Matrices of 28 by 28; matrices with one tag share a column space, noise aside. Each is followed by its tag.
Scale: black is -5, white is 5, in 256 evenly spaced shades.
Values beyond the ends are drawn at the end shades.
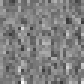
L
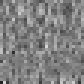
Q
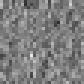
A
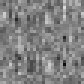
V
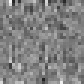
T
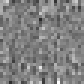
T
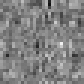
A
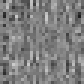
V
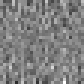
T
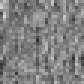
V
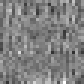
Q
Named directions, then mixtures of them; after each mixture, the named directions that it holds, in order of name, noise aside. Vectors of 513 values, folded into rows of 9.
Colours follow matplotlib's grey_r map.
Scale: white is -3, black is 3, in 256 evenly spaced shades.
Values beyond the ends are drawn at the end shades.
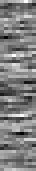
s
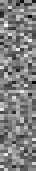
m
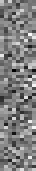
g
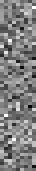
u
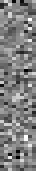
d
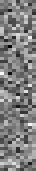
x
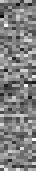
g, m, s.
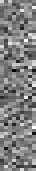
g, u.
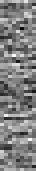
s, u.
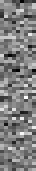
g, m, s.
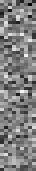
m, x.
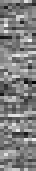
m, s.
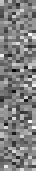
g.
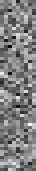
x.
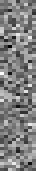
x.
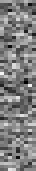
d, s, x.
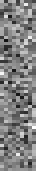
d, g, x.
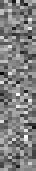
d, x.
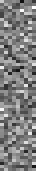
g, m, u.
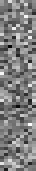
m, x.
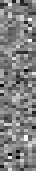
d.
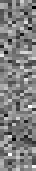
d, u.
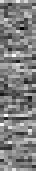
s, u.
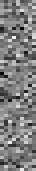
g, u, x.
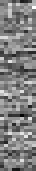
d, s, u.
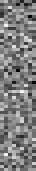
m.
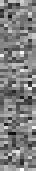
d, g, s.
